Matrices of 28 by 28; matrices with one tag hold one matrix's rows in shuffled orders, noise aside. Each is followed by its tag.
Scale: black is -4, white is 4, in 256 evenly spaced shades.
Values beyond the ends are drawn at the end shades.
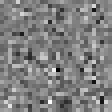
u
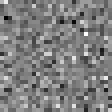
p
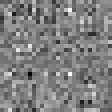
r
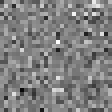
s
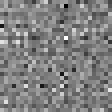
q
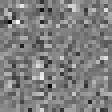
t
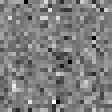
u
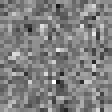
u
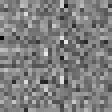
q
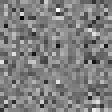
s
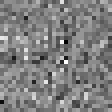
q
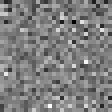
p
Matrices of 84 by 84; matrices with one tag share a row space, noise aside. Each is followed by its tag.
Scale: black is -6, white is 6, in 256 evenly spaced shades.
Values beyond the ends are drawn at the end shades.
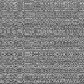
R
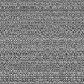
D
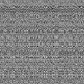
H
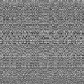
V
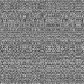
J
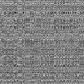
R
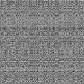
H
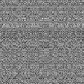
V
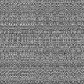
D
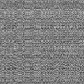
R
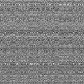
H
